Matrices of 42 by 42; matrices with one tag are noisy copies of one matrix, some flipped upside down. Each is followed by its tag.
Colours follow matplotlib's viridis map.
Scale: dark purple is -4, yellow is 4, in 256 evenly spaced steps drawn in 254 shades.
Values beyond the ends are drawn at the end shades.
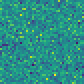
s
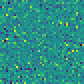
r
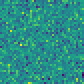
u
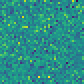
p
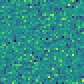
p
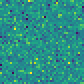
u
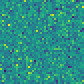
p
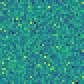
p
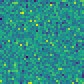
u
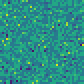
r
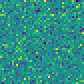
p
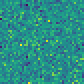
u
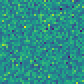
p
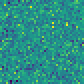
r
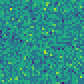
s
